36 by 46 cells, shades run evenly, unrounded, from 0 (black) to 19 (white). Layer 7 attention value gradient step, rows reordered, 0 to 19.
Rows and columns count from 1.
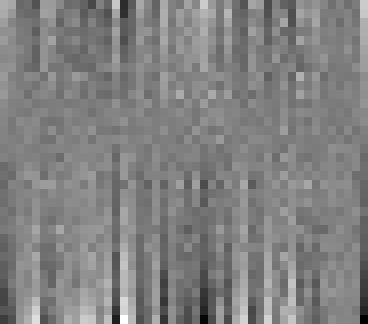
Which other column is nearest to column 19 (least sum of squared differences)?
33
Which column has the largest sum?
16
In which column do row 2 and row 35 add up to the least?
32
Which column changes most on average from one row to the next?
36
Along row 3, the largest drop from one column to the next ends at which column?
37
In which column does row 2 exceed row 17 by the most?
46
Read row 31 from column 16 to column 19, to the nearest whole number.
14 12 8 9
